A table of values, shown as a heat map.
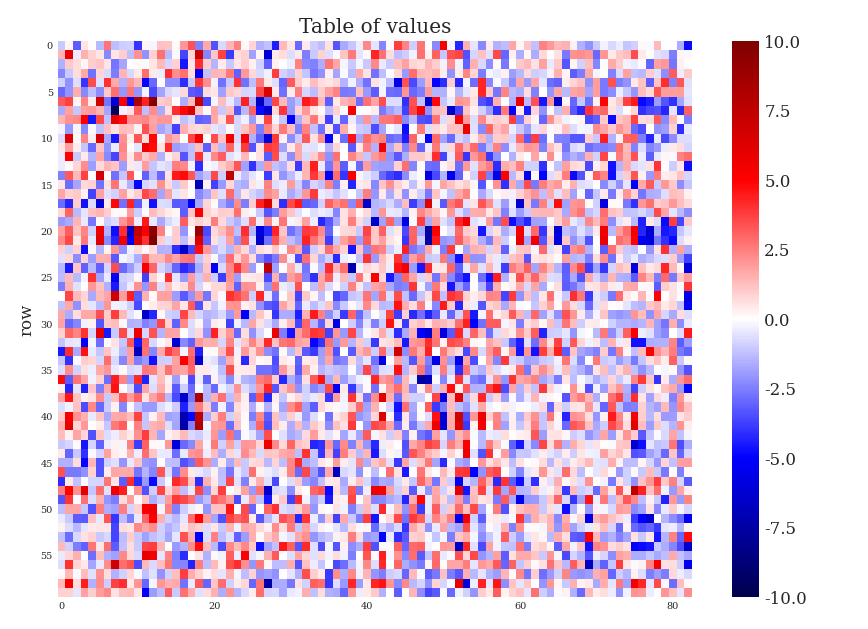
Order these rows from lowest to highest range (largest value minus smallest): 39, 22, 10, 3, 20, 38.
39, 3, 22, 10, 38, 20
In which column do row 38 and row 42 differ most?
18
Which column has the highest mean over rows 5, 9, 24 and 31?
27
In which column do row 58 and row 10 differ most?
7
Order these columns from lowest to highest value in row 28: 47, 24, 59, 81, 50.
81, 24, 59, 47, 50
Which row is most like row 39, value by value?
45
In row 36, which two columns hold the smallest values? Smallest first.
47, 48
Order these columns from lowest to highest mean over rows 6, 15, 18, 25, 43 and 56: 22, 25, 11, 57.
25, 11, 22, 57
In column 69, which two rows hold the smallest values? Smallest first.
56, 51
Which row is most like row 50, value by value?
55
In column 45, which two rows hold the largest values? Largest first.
24, 22
